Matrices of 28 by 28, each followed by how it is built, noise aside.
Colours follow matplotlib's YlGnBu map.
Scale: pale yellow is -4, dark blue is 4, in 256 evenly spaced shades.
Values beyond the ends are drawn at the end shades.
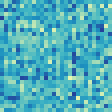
low rank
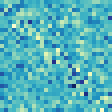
banded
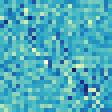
banded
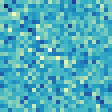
diagonal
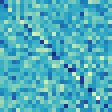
diagonal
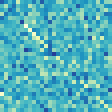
diagonal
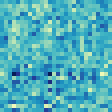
low rank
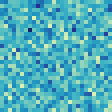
noise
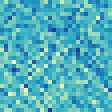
Toeplitz
